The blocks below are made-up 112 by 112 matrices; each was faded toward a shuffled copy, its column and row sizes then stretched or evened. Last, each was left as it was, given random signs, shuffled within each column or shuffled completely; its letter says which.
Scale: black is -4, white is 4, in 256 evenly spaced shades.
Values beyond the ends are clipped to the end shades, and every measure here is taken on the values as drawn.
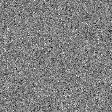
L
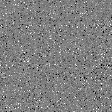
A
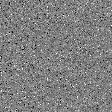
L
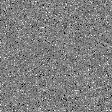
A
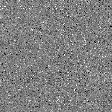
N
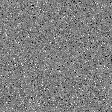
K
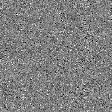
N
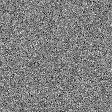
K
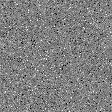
K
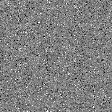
L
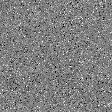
L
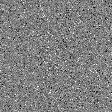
L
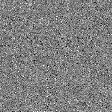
N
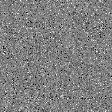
N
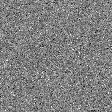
K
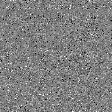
N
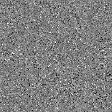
A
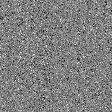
L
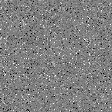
N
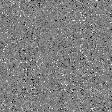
A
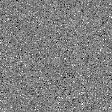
A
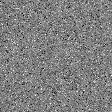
K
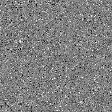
A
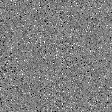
L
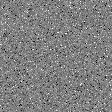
K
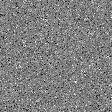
K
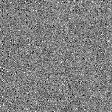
N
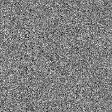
A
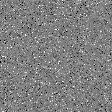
L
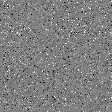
L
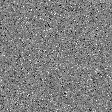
K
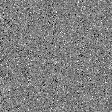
L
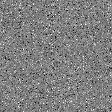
L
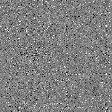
N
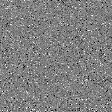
N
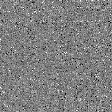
N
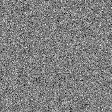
L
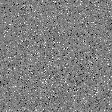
L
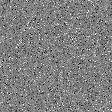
K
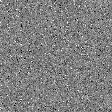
L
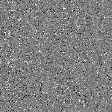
A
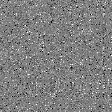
N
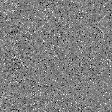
N
